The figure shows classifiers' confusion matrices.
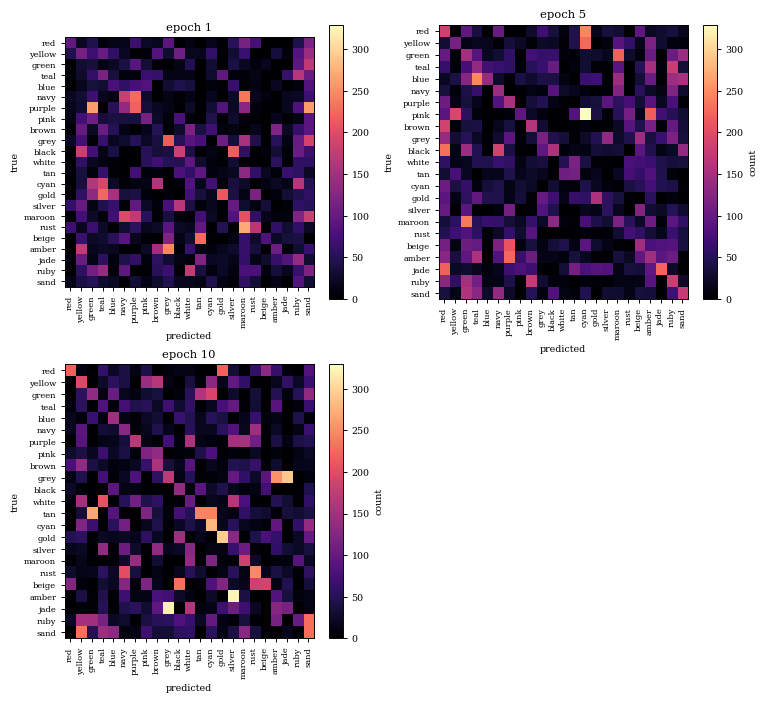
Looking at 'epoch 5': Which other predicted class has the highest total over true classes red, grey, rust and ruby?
green
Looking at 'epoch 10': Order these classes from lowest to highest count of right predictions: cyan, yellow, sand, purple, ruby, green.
ruby, green, purple, yellow, sand, cyan
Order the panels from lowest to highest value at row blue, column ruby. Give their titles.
epoch 1, epoch 10, epoch 5
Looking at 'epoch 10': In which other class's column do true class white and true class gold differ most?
teal
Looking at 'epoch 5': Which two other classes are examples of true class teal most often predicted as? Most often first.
ruby, amber
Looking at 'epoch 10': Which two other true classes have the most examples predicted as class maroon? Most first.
purple, sand
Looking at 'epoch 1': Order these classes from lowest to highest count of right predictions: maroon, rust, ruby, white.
ruby, white, rust, maroon
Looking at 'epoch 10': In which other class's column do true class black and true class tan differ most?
green
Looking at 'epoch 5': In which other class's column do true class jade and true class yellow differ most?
red
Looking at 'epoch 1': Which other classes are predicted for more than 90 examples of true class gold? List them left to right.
green, teal, blue, rust
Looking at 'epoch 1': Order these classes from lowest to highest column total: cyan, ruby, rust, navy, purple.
cyan, rust, navy, purple, ruby
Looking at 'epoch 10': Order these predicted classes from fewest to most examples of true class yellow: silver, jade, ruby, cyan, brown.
ruby, jade, silver, cyan, brown
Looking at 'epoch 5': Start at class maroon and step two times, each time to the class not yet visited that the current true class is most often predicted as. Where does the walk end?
sand
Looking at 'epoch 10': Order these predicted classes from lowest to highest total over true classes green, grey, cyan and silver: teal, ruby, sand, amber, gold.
gold, ruby, teal, sand, amber
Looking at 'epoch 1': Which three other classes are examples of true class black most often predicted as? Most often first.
silver, yellow, ruby
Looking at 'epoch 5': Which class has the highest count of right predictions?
jade
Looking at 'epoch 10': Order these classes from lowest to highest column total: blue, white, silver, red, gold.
red, blue, gold, white, silver
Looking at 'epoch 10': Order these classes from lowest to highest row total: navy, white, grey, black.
black, navy, white, grey
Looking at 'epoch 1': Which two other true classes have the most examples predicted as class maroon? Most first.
rust, navy
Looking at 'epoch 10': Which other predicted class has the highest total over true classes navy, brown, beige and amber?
silver
